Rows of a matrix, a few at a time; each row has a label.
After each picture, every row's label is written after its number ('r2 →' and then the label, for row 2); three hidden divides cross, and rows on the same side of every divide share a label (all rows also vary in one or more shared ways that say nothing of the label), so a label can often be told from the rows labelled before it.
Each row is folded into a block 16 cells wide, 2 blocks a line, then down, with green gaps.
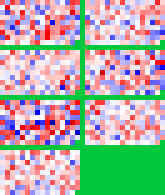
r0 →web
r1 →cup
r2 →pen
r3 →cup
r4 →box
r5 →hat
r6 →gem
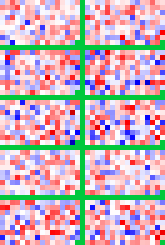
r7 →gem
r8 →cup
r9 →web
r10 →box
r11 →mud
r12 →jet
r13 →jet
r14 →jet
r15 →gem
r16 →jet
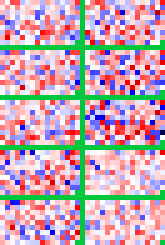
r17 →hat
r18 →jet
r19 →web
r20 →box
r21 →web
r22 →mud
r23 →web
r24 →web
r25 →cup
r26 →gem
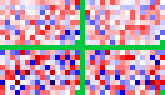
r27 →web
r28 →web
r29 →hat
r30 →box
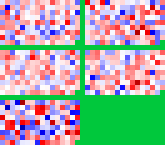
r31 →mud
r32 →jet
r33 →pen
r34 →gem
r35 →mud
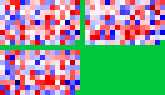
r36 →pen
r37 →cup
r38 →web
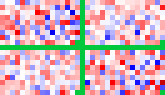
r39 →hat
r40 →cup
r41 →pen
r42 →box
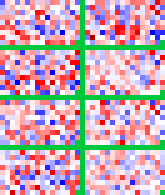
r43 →pen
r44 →web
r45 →box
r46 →box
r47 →box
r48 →web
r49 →web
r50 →jet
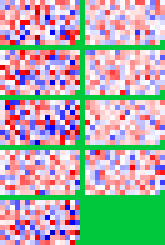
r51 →cup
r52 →web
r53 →hat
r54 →hat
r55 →gem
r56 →box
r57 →gem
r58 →mud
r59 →hat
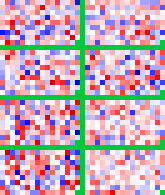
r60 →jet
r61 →gem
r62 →gem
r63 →box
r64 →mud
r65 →gem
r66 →gem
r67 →box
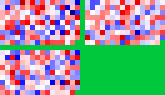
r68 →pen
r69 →web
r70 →box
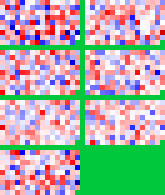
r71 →pen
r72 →cup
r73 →hat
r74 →mud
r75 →mud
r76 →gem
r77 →web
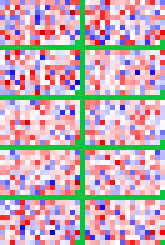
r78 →web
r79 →cup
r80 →hat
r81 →box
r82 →hat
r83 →mud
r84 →cup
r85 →jet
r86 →web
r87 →box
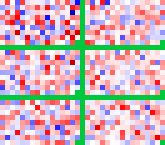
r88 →gem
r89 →box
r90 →mud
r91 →hat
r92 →pen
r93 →jet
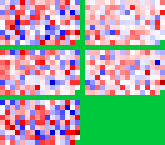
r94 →box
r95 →box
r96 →web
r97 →box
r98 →hat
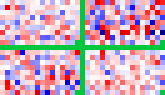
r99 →pen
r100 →web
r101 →hat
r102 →mud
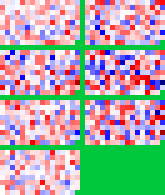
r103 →mud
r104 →web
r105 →mud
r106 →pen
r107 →pen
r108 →box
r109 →web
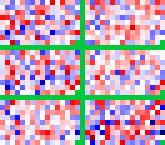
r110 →web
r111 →web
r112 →jet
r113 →cup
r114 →web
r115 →mud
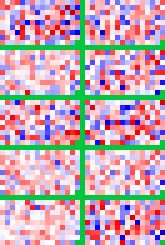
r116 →jet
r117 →hat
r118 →box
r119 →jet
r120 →gem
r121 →gem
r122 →mud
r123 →mud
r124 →web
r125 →hat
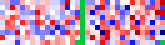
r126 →pen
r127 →mud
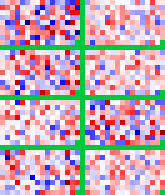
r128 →gem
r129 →hat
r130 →box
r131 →gem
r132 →box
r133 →cup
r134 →gem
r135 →box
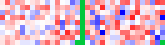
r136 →jet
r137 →web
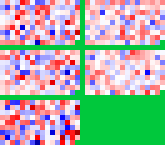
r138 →cup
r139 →jet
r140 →jet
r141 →mud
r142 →cup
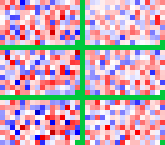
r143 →pen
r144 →box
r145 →box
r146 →gem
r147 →gem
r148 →gem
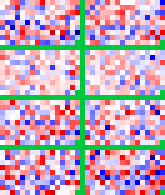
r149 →pen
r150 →jet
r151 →jet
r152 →hat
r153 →jet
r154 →hat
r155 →mud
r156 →pen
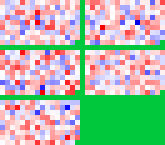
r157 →web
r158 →box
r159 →cup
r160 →mud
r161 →pen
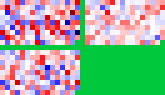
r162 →mud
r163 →web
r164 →cup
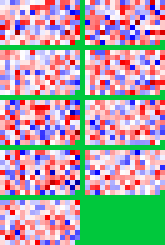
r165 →pen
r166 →pen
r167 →jet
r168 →box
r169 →gem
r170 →cup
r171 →hat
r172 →box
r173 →hat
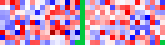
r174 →jet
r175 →mud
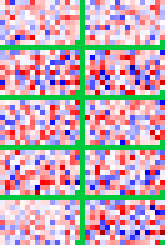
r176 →gem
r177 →web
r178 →hat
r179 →cup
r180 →box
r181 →jet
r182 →hat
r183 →jet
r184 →box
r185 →hat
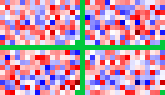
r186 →cup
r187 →gem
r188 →jet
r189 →web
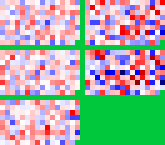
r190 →cup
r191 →cup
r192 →gem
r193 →jet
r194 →web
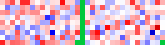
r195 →cup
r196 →hat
